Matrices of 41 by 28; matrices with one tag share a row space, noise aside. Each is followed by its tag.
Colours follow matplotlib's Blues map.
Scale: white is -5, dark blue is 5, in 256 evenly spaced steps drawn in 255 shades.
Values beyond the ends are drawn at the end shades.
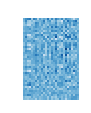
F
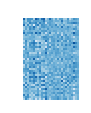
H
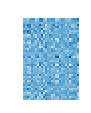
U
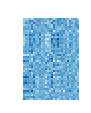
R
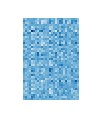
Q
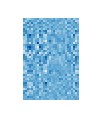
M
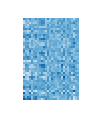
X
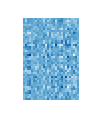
F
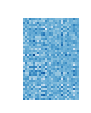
H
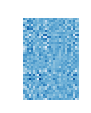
M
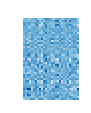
U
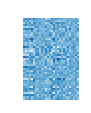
R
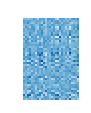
U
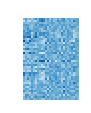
X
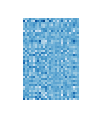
H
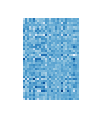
H
